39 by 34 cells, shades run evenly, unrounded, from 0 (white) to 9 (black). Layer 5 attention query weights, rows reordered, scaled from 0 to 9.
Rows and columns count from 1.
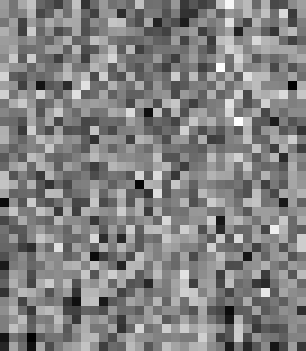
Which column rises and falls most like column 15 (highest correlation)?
22
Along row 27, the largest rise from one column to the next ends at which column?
12
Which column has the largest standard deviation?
26
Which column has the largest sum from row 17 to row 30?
1
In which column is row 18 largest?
32
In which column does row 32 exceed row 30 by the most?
30
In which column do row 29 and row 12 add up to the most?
28
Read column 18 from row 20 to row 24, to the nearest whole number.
1 3 1 4 3
